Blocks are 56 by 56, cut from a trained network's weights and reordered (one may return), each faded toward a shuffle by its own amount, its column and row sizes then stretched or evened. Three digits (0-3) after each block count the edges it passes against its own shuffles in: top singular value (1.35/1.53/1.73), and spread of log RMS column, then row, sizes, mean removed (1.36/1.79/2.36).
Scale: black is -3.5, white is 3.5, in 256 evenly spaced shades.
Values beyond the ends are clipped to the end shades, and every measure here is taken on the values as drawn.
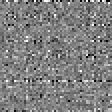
3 2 3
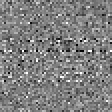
3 0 3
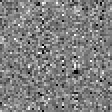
1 2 0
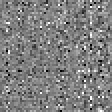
0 3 1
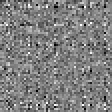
3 3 2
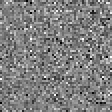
0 2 2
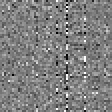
3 3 1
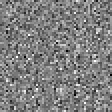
2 2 0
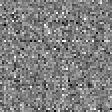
1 1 2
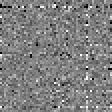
3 2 2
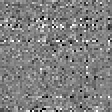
1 2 3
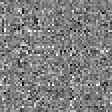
2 2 2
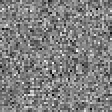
1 0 0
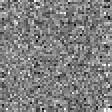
3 1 1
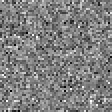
1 0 1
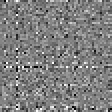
2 2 3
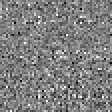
2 0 2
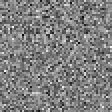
2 1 0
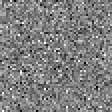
0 0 0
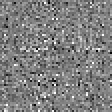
1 3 2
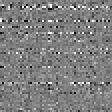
3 2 3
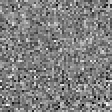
0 1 2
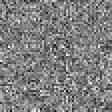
3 1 1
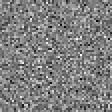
3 0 0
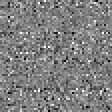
0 1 2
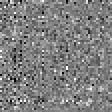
2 3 2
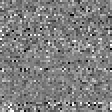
0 1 3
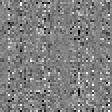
1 3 2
